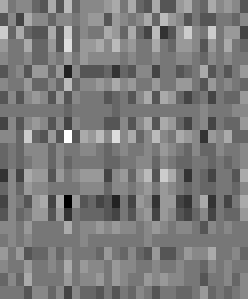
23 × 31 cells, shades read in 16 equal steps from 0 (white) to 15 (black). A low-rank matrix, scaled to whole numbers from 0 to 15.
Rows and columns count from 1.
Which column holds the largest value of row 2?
3
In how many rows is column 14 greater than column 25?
10
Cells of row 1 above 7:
13
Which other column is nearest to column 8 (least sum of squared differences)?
6
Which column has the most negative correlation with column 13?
26
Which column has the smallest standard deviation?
28
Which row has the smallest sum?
11
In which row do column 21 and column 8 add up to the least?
14
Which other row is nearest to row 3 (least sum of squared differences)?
1
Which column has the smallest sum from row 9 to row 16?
21
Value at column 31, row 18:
8
